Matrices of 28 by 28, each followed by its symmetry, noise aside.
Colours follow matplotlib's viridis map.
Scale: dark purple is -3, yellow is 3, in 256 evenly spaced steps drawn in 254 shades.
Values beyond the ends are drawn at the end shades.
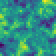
antisymmetric.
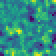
antisymmetric.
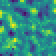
antisymmetric.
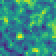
symmetric across the other diagonal.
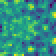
mirrored top to bottom.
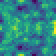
mirrored top to bottom.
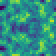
mirrored top to bottom.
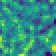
antisymmetric.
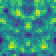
mirrored left to right.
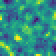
symmetric across the other diagonal.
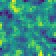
antisymmetric.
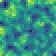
symmetric.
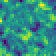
antisymmetric.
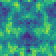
mirrored left to right.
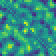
symmetric across the other diagonal.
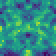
mirrored left to right.
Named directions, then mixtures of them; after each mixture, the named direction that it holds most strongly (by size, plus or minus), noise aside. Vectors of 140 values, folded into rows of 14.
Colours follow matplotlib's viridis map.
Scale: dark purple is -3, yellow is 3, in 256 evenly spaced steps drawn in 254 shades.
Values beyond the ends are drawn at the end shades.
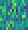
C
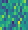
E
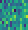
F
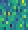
C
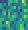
F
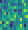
F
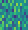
E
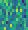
C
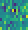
C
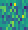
C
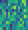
E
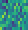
E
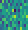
F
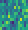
E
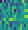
F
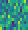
E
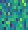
F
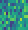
F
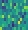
E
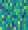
E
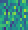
E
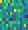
F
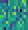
E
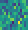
E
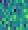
F
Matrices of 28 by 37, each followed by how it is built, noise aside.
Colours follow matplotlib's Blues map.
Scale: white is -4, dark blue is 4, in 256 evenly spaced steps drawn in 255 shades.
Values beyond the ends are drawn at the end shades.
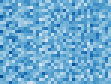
repeating rows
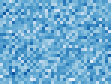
Hankel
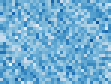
Toeplitz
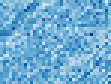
Hankel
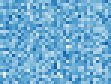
repeating rows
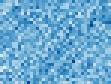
Hankel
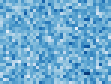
repeating rows
